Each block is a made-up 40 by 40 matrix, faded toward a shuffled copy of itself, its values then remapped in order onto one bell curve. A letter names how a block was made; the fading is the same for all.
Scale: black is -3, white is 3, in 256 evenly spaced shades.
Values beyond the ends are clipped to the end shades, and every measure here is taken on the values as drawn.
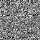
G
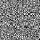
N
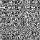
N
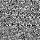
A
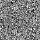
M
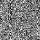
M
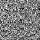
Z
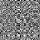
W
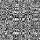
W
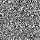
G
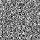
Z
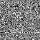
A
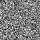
Z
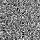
Z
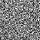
Z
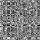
W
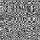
W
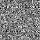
A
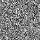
M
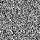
Z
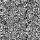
M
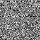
G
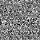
A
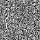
M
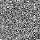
M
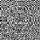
W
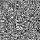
Z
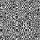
W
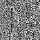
M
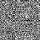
N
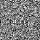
Z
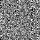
M
